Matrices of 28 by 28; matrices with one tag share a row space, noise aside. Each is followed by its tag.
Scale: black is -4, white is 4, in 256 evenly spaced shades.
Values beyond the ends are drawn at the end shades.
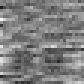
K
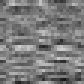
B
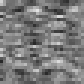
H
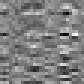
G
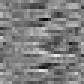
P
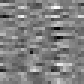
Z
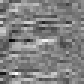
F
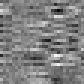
P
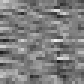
Z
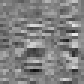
G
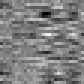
P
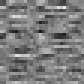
B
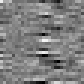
P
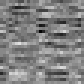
B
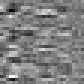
F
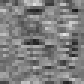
G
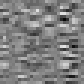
G
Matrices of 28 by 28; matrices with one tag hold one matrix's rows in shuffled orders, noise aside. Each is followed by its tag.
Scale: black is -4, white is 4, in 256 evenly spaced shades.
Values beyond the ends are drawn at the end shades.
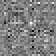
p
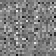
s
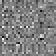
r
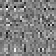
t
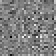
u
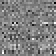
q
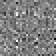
s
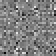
s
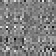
t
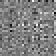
u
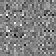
t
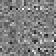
u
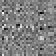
r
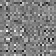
t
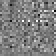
u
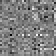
u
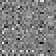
r
